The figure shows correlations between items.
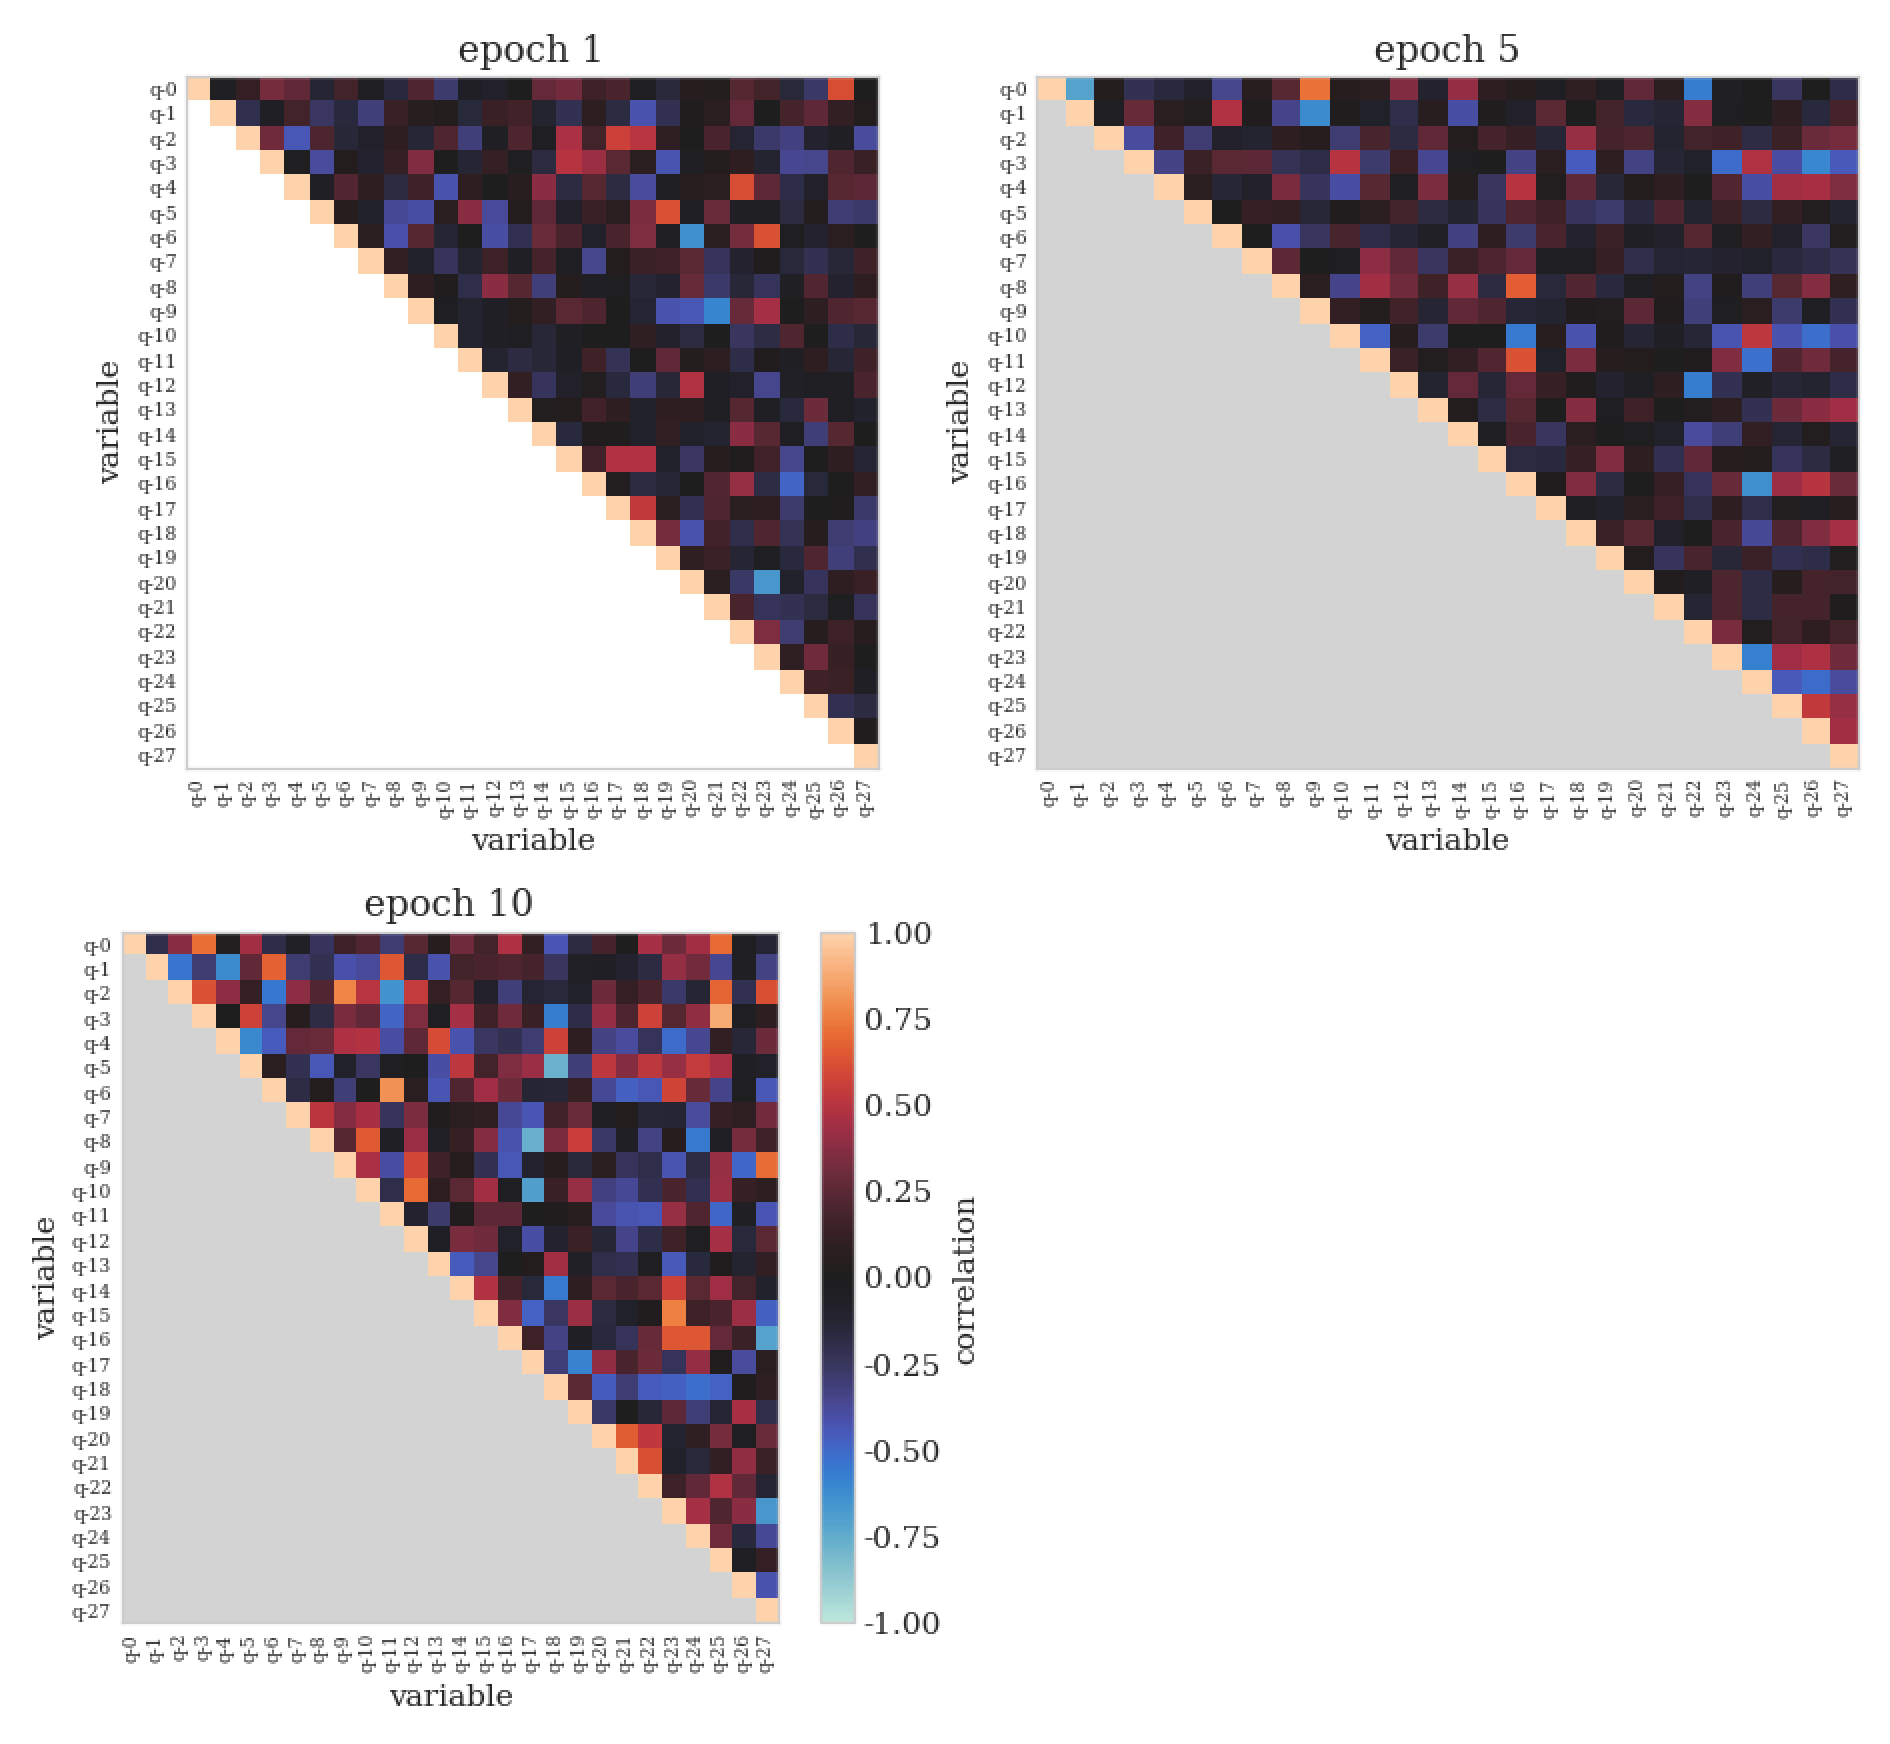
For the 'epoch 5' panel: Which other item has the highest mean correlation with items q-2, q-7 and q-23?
q-11
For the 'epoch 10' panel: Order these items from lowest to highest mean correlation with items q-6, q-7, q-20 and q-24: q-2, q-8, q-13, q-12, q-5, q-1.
q-13, q-8, q-2, q-12, q-1, q-5
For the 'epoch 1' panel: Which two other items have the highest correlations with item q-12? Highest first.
q-20, q-8
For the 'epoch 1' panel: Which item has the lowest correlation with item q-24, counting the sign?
q-16
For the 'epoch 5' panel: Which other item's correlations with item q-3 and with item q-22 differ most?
q-23
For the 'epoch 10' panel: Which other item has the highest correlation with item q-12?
q-10
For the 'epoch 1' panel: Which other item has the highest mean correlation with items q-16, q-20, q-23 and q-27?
q-4
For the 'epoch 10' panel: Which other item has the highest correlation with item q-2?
q-9
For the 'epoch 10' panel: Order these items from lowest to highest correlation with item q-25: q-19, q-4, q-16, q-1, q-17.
q-1, q-19, q-17, q-4, q-16
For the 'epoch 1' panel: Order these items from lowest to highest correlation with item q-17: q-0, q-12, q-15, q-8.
q-12, q-8, q-0, q-15
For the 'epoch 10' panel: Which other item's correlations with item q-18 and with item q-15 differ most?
q-23
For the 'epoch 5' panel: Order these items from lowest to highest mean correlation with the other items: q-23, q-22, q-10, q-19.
q-10, q-22, q-19, q-23
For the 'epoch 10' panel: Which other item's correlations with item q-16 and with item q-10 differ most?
q-8
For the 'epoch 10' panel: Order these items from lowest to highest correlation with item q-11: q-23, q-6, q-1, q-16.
q-16, q-23, q-1, q-6
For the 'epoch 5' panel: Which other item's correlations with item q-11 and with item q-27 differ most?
q-7
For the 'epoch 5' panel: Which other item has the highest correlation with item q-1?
q-6
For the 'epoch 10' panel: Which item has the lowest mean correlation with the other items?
q-18
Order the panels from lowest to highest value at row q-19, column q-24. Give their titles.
epoch 10, epoch 1, epoch 5
